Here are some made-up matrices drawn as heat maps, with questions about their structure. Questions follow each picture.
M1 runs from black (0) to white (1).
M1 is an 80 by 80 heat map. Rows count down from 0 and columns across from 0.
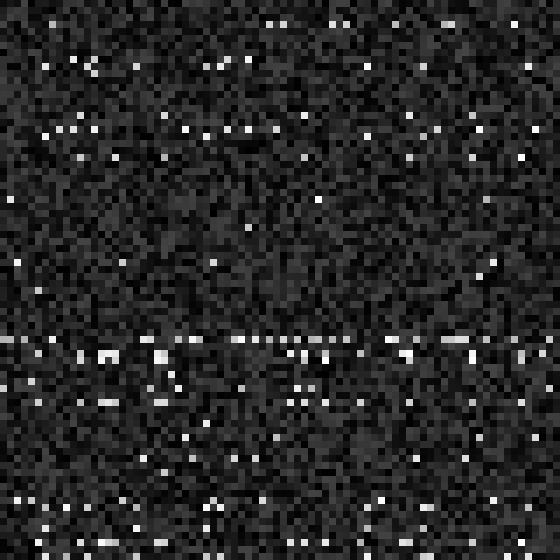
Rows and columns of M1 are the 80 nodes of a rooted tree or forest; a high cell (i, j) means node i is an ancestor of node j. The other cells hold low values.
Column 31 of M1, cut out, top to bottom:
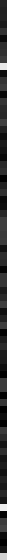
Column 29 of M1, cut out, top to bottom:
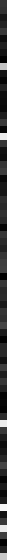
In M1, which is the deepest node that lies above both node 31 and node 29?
9
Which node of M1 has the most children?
3
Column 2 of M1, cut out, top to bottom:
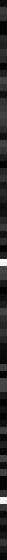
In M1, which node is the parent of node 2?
37
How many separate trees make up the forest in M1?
6
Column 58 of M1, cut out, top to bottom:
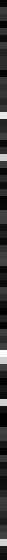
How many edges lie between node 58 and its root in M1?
6
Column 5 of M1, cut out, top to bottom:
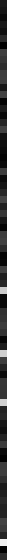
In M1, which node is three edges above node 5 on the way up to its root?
77
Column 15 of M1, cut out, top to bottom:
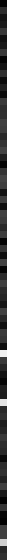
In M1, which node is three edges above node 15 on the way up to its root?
50
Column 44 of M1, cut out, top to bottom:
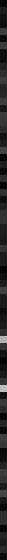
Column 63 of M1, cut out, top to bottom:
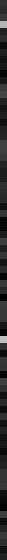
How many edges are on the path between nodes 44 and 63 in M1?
4
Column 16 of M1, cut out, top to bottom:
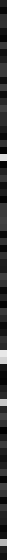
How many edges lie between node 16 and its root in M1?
5
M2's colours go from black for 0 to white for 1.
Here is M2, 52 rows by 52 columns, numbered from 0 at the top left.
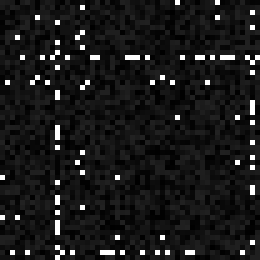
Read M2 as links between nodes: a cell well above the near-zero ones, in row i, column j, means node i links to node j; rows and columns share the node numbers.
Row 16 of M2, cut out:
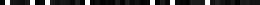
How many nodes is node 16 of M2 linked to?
7
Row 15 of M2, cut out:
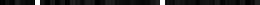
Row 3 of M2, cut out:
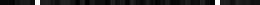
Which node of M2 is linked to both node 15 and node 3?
node 7
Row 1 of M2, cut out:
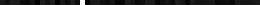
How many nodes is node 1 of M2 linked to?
1
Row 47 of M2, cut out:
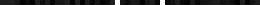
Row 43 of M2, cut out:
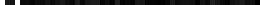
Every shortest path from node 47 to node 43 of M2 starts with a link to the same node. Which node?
node 23
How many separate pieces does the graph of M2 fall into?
4
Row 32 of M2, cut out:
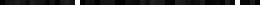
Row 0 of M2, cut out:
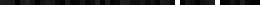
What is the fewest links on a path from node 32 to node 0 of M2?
4
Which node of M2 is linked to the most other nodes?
node 11
